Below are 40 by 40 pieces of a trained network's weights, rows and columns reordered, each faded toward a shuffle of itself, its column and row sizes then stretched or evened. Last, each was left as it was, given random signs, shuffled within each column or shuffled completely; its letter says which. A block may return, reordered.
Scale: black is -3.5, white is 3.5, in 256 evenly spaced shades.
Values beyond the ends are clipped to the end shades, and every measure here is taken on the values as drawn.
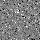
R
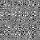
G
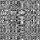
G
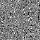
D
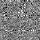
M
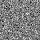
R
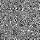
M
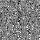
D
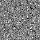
D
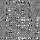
G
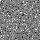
R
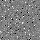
R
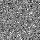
R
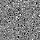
D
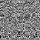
G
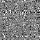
M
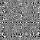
G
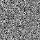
D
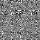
M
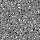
R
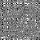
G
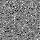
R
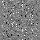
D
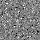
R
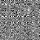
G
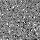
R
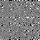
M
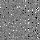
D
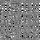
G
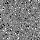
R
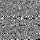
M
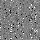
D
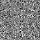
M
